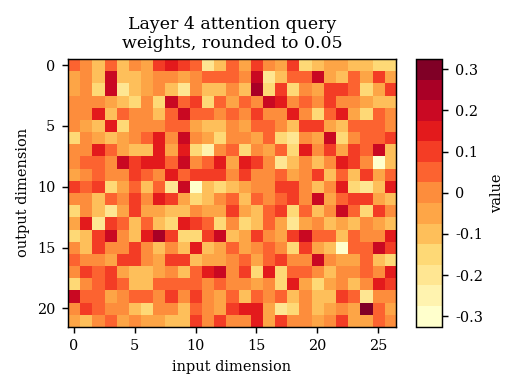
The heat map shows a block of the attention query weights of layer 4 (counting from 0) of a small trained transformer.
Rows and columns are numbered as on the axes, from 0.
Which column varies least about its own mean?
13
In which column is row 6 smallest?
18
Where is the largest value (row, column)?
20, 24
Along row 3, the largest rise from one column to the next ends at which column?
8
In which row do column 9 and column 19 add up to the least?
2
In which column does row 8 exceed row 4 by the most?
7
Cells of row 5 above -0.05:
17
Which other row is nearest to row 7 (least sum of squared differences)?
5
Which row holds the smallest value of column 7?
3
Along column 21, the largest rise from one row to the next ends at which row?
6
